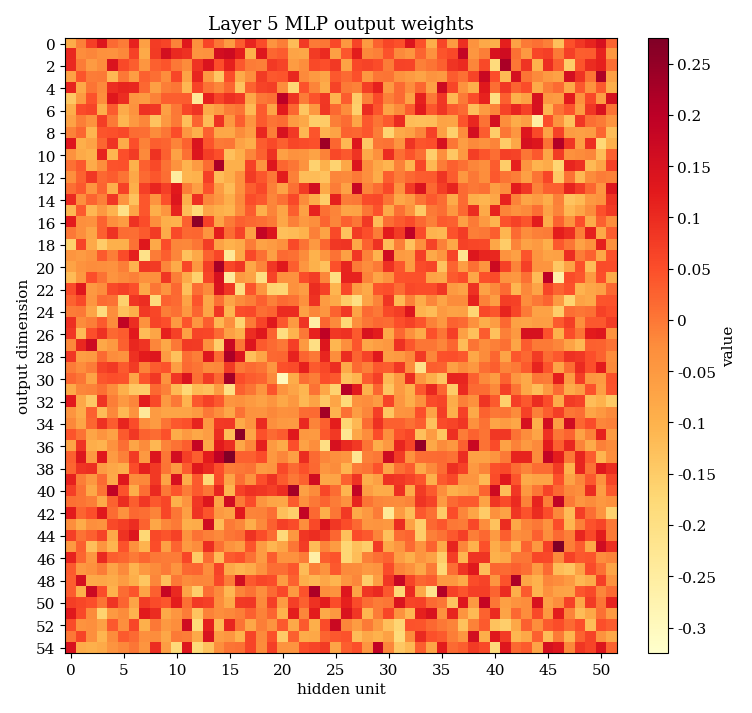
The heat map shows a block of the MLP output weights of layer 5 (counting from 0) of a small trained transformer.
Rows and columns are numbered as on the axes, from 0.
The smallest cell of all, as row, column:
30, 20
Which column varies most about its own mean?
15
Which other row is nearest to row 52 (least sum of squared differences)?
46
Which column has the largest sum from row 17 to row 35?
14
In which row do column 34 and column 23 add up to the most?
51
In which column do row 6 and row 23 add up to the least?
27
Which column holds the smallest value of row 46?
23
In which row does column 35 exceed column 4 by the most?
49
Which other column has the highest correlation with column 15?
11
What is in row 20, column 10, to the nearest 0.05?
-0.1
